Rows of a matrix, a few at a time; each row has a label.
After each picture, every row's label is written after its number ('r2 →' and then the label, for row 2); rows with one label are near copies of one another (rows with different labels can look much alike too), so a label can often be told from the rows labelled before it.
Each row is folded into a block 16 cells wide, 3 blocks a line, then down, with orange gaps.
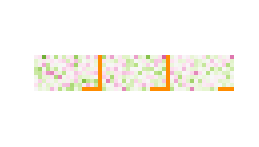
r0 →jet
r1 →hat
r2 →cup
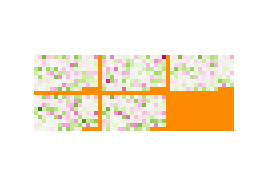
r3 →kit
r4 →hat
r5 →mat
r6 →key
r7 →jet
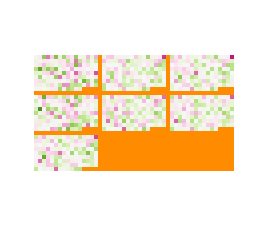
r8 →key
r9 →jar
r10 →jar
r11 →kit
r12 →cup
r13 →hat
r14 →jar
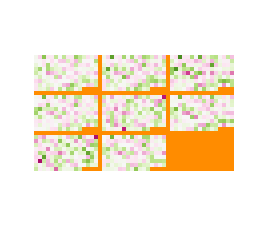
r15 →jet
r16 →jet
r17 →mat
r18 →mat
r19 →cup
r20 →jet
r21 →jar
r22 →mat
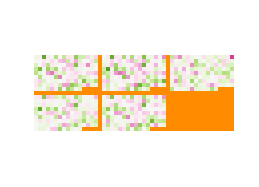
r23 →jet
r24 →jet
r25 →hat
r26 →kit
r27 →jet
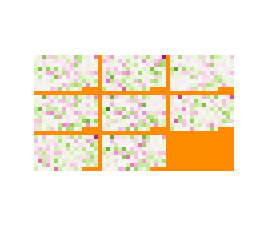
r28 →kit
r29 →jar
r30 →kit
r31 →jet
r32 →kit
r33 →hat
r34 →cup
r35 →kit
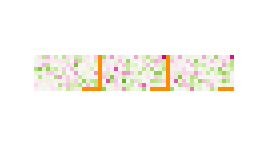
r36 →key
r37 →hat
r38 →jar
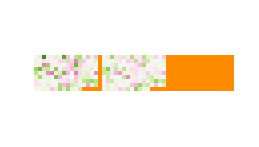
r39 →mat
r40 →jet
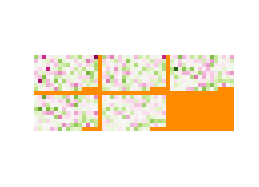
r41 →hat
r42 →hat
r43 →kit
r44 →kit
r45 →jet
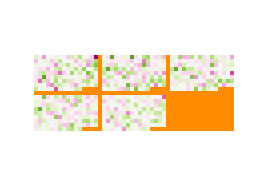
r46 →jar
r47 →mat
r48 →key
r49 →jet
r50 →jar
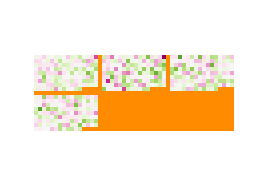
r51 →jar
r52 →jar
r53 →mat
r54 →key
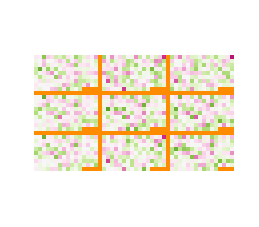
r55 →kit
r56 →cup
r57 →hat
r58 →mat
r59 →kit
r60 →jet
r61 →mat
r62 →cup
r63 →key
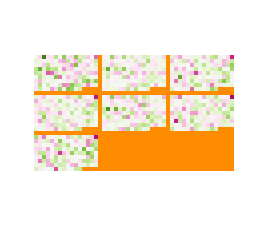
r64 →jet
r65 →kit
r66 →jar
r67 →jar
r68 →kit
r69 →hat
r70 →jar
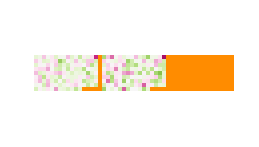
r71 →cup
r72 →hat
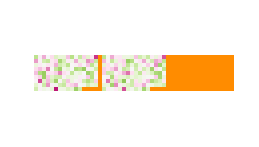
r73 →cup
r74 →cup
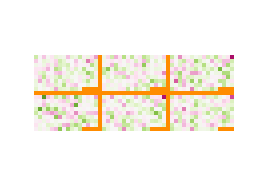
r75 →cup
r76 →key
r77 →cup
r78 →kit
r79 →jar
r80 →hat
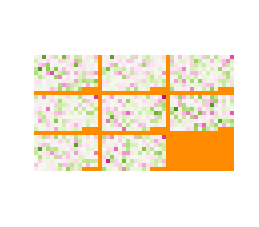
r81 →mat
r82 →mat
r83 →cup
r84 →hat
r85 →jar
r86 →key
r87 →key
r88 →hat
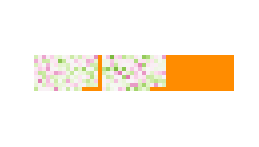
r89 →cup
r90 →kit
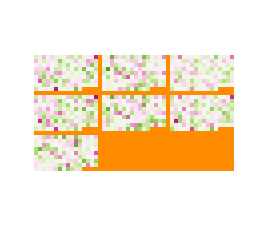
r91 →cup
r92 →kit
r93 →hat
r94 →cup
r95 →jet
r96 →hat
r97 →key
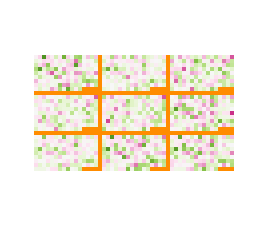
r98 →mat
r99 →key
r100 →cup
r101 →jar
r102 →hat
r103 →key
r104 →mat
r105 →jet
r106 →mat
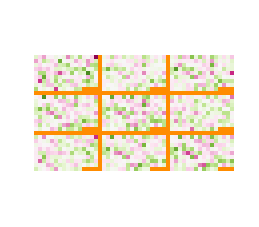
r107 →jar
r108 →key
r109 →key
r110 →jet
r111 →mat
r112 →cup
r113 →jar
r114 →jet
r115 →jet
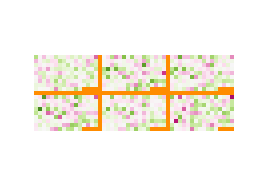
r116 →cup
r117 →key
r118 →kit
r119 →kit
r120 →mat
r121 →hat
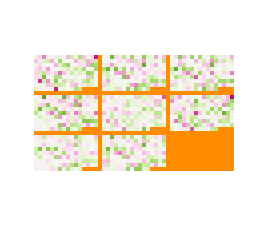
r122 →jar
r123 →jet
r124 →key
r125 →mat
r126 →cup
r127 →jar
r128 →kit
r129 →jet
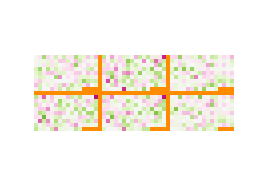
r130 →jet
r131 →cup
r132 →kit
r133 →hat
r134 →jar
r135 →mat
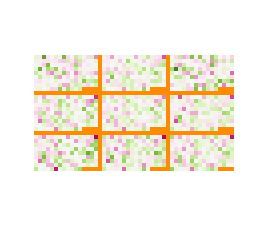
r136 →mat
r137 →jar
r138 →key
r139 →cup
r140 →cup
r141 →hat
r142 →jar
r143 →hat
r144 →hat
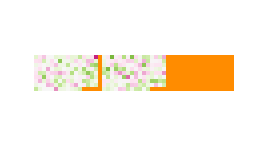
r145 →jar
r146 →mat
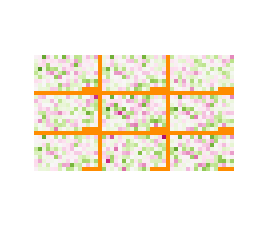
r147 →mat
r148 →jet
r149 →cup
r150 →jar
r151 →mat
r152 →kit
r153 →jet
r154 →hat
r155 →jet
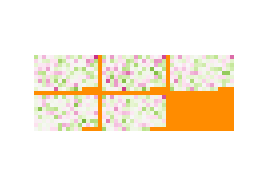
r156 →cup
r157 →cup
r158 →hat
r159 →key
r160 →hat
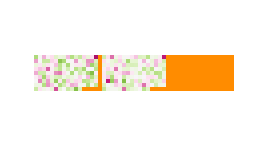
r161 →cup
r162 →hat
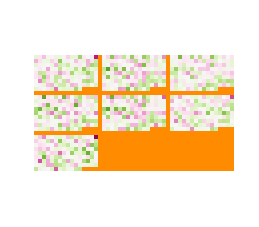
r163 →jar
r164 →kit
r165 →jet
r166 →mat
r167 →kit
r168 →jar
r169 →jar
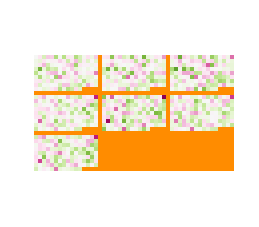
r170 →key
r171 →kit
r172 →kit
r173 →jar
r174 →hat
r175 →cup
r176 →jar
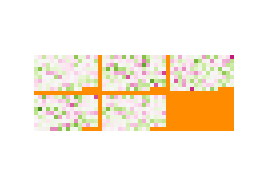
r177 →jet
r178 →key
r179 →cup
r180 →kit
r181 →key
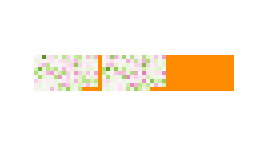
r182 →mat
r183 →key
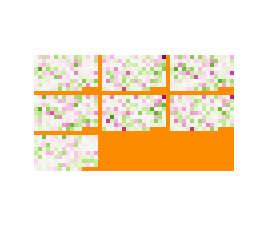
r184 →key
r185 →jar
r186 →key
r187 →jet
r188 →jar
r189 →cup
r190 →mat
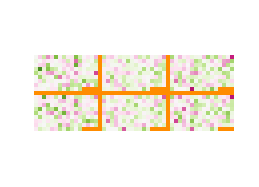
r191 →key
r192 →jar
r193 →cup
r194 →mat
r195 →cup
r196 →hat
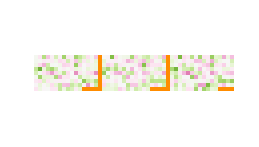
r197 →key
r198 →mat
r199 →jet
